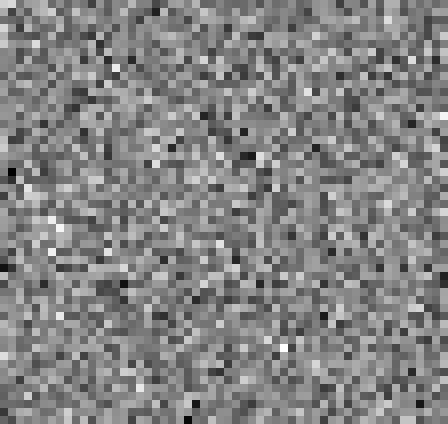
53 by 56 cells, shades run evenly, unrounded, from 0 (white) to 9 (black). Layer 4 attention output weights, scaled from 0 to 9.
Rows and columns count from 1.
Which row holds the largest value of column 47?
10
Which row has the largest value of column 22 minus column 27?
19
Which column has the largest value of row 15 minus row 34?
29
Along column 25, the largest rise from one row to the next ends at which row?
51
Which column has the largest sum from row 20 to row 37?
41
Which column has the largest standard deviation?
56
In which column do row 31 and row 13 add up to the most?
14
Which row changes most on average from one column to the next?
8
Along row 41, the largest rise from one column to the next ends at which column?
43
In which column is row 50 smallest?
4
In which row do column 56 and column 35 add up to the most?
36
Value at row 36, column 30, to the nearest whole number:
6
